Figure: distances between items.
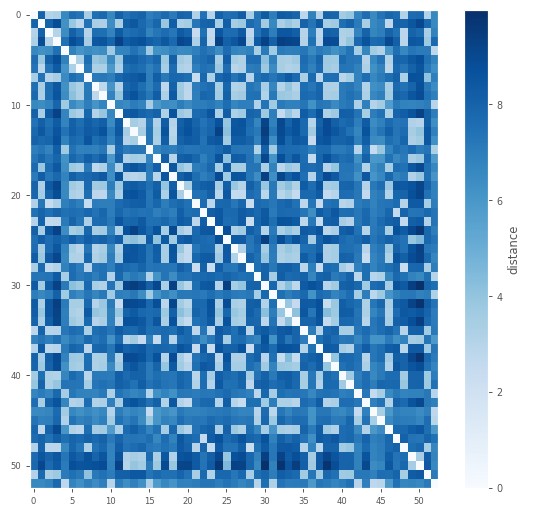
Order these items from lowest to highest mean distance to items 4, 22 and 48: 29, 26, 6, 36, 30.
29, 36, 6, 26, 30
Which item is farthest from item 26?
50
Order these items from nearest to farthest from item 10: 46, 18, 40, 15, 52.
52, 15, 46, 18, 40
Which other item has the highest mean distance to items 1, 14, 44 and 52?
3
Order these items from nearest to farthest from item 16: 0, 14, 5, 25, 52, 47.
14, 25, 52, 47, 0, 5
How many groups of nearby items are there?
5
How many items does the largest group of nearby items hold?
20
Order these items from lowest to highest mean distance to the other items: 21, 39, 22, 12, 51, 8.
8, 39, 21, 51, 12, 22
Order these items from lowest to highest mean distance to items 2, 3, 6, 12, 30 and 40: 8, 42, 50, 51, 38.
51, 8, 38, 42, 50
